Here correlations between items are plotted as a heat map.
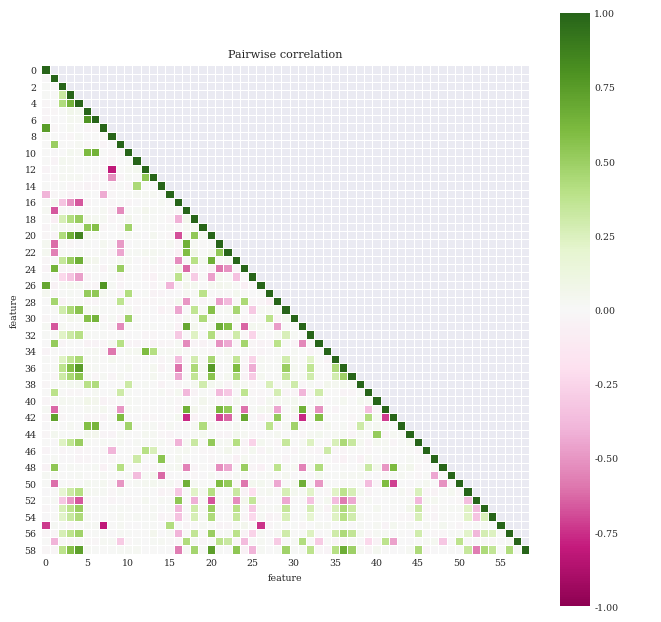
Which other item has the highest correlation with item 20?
4
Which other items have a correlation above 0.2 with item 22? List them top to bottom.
17, 21, 31, 41, 50, 57
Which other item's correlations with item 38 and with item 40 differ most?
44
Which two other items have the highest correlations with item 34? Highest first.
12, 13
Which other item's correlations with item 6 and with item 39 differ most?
5
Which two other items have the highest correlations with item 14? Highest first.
47, 11
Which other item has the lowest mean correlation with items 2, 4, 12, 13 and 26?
8
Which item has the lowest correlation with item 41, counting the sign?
42
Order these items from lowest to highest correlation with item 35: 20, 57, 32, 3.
57, 32, 3, 20
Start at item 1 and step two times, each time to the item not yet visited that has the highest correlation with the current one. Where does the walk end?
24
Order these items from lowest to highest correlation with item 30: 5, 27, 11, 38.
11, 38, 27, 5
